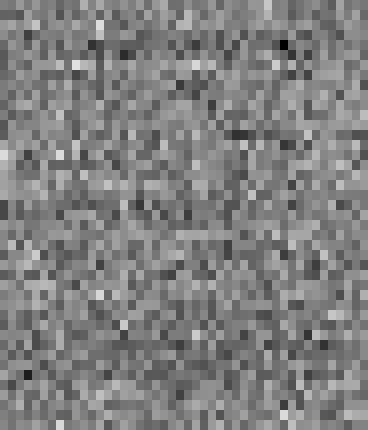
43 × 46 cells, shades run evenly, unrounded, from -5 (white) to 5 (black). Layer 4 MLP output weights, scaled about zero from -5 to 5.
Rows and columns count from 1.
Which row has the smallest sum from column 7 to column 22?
7
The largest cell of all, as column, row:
36, 5
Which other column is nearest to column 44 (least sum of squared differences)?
46
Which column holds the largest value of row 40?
23
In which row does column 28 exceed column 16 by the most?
33
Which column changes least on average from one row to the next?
30
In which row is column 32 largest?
14
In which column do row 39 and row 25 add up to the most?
29
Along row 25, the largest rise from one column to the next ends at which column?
3
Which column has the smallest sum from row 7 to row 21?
8
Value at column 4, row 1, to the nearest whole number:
0
